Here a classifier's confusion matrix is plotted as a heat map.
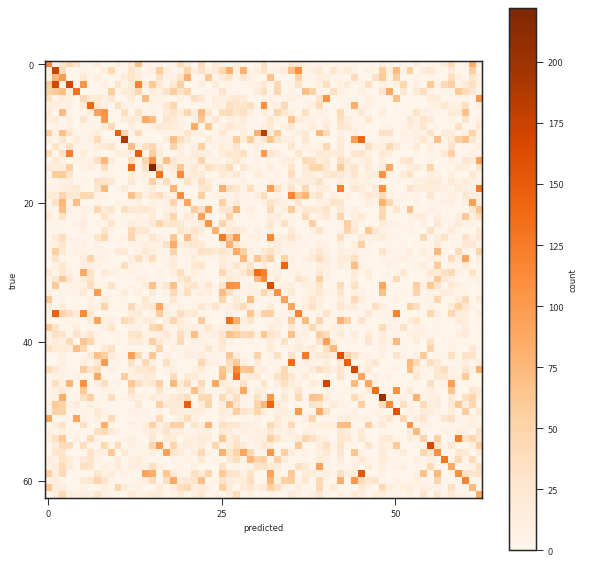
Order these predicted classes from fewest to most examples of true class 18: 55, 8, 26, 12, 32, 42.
12, 55, 26, 8, 32, 42
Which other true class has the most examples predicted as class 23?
21
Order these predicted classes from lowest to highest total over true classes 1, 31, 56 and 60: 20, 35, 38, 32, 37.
38, 37, 20, 35, 32
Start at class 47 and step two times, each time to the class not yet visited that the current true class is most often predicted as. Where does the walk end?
36
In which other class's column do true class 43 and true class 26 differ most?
35
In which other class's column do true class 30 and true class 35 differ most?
31
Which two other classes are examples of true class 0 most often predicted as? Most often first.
61, 13
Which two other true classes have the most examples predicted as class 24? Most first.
46, 55
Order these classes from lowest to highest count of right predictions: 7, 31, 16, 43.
7, 31, 16, 43
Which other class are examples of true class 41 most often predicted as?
4
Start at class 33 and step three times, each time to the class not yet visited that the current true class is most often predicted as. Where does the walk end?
14
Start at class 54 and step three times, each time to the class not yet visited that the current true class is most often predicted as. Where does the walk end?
27
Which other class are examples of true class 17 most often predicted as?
15
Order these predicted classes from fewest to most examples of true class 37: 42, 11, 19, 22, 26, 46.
46, 19, 11, 22, 42, 26
